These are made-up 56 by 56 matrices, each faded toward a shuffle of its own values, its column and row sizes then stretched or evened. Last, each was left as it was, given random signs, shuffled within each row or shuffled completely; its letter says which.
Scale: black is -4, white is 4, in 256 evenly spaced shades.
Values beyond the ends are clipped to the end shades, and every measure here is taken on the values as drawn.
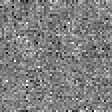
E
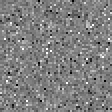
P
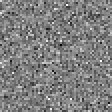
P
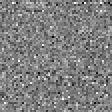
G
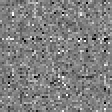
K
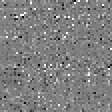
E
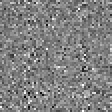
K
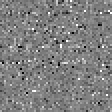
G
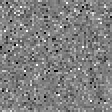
P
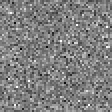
P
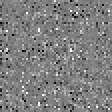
K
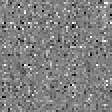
K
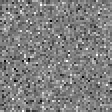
P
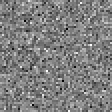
P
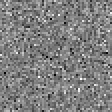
P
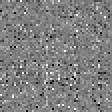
K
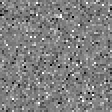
P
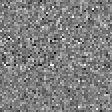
G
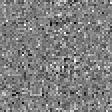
K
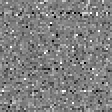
G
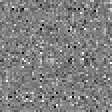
E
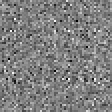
K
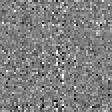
K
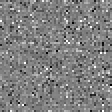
K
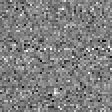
G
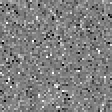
P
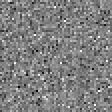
P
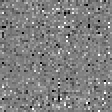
K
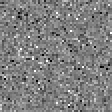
P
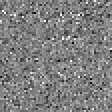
G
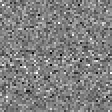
G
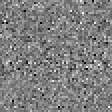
G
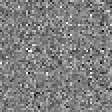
E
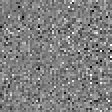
E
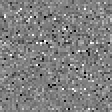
G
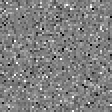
P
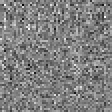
E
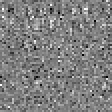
E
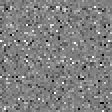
G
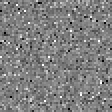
P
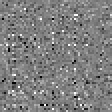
E
